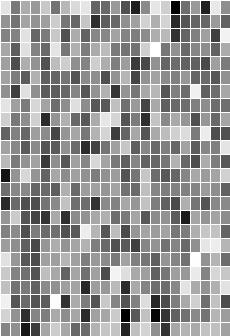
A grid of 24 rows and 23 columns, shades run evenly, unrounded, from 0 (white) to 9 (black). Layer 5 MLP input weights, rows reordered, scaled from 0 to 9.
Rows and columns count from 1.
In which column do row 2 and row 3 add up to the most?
18
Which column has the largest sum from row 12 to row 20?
4
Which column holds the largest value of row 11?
9
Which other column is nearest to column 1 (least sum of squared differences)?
8
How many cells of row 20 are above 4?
9
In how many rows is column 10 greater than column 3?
10
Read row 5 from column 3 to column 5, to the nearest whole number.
3 4 6
